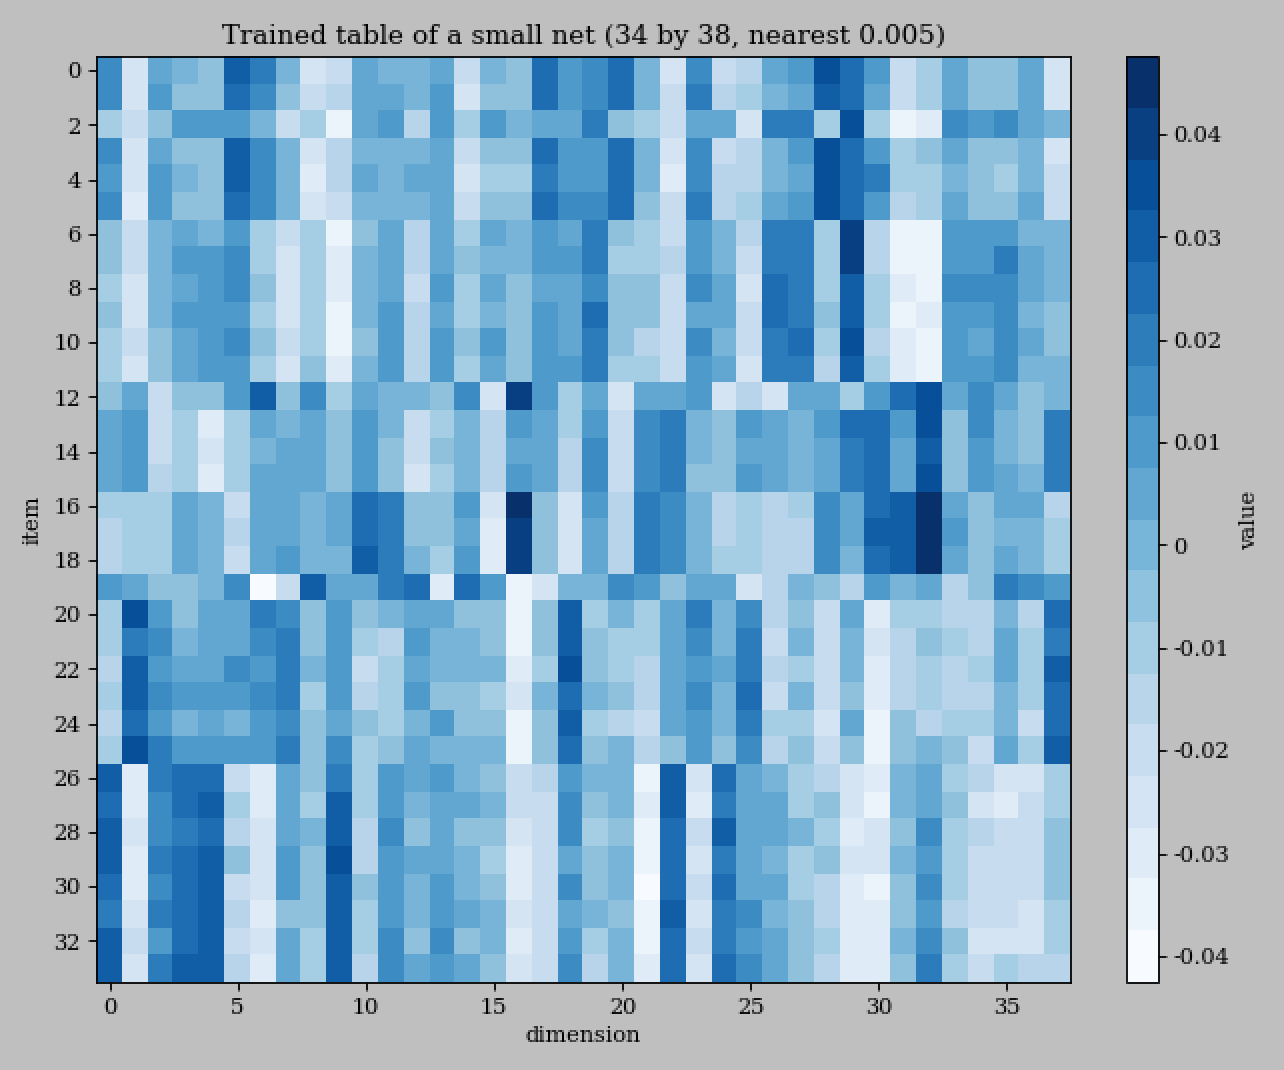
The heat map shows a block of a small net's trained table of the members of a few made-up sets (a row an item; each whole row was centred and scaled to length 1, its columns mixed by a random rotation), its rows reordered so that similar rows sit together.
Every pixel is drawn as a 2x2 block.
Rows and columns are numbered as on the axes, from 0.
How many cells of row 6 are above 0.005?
10
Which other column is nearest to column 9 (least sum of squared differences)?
22
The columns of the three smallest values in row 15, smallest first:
4, 12, 20
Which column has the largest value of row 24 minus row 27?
1
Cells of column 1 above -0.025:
19
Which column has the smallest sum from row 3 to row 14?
9
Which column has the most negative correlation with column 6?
24
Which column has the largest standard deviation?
32
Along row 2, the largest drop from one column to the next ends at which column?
30
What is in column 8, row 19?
0.03
